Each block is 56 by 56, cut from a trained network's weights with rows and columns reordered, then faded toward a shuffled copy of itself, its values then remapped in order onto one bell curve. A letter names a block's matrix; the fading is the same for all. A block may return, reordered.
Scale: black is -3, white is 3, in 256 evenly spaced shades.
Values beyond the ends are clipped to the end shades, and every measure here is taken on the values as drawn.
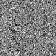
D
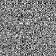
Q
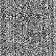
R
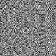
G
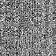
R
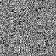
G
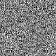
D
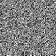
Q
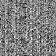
R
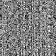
R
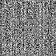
R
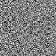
G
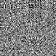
D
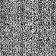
R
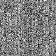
R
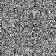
D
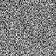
G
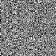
G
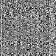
R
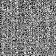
R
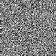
D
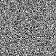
Q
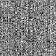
R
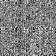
R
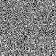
Q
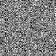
G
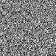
D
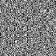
G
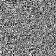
D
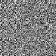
G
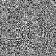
G
